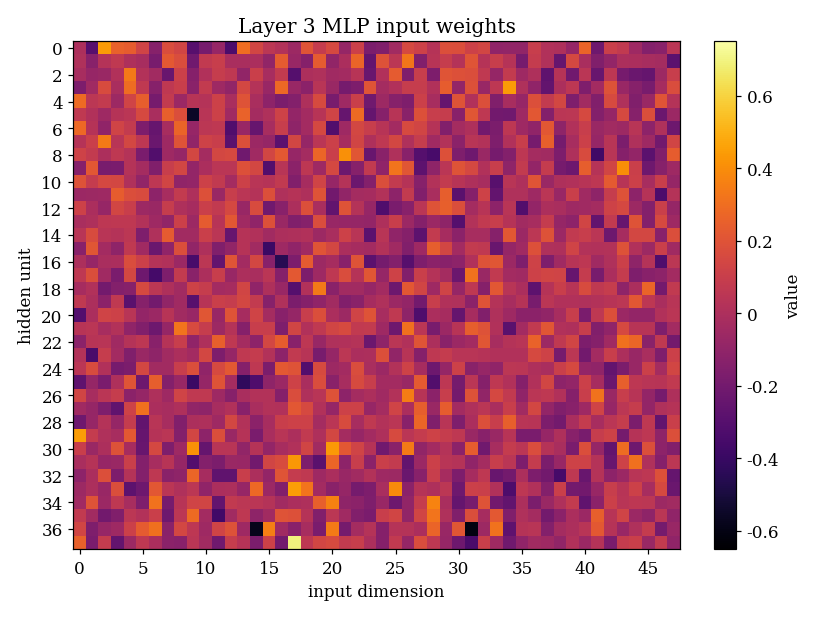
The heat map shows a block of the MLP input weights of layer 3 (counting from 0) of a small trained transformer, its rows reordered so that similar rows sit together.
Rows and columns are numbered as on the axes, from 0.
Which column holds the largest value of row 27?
5
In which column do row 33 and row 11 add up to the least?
30
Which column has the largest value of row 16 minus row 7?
12
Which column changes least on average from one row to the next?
35
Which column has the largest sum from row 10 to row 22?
10
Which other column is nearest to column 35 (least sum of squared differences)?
24
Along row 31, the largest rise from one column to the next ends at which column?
20
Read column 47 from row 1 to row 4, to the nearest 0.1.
-0.3 0.1 0.2 0
